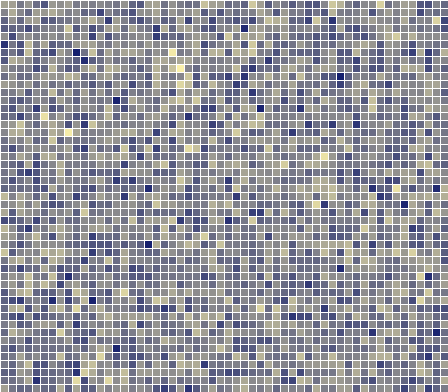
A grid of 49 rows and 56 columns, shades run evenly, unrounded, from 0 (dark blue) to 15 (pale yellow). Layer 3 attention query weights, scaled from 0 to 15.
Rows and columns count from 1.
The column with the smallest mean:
5
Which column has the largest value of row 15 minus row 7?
6
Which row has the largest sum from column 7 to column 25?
17
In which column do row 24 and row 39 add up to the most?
35
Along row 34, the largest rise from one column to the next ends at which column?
44
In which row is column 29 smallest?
28
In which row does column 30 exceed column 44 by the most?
7
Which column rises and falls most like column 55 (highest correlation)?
47
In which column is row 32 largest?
52
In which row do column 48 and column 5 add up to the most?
39
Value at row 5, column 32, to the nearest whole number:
9
